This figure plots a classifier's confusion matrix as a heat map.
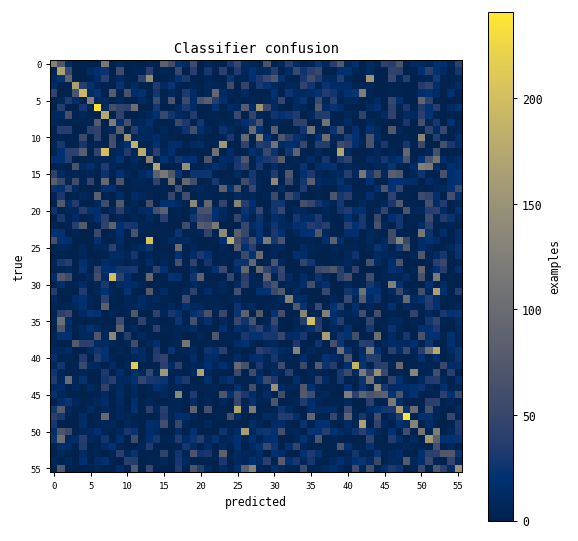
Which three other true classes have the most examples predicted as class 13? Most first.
24, 2, 29
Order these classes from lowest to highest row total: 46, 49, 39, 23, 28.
46, 49, 23, 28, 39
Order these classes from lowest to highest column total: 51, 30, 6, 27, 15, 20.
20, 15, 6, 27, 51, 30
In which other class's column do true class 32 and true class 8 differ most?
37
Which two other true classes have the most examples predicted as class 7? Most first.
12, 0
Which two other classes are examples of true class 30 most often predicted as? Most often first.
46, 35
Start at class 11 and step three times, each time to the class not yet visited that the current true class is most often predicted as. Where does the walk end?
26
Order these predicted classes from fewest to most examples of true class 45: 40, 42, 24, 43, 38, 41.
38, 24, 41, 43, 42, 40
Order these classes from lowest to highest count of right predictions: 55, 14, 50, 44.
50, 44, 55, 14
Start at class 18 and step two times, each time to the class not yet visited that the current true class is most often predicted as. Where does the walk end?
28
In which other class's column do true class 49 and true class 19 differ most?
42
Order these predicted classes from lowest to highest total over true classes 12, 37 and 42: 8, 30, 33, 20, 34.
34, 30, 33, 8, 20
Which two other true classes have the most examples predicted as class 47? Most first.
24, 41
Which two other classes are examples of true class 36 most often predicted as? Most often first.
9, 1
